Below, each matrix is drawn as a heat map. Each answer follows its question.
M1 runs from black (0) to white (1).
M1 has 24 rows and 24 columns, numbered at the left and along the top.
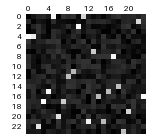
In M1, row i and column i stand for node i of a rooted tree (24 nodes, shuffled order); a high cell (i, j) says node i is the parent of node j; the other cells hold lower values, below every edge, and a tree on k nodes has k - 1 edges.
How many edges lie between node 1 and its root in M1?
3
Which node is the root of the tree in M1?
21
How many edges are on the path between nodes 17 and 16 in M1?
5
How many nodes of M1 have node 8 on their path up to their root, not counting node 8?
4
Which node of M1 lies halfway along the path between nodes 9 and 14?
4
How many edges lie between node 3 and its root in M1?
4
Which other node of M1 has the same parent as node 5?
11
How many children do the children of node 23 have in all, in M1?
1
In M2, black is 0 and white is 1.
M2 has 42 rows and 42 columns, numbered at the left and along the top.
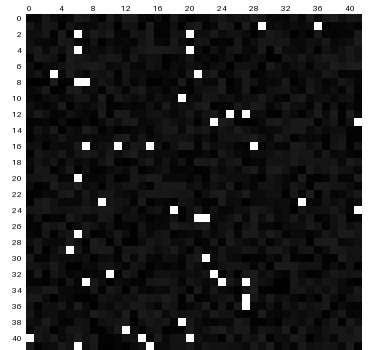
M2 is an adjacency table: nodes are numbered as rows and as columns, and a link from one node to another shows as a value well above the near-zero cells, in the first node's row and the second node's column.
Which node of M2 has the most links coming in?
node 6
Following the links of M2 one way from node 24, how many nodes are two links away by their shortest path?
2
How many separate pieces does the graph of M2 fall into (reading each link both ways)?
5
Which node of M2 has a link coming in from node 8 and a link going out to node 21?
node 7
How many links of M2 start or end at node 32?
2
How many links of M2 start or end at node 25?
3
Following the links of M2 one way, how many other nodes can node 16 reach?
6
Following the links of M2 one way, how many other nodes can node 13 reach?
6
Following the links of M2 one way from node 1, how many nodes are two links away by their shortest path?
2
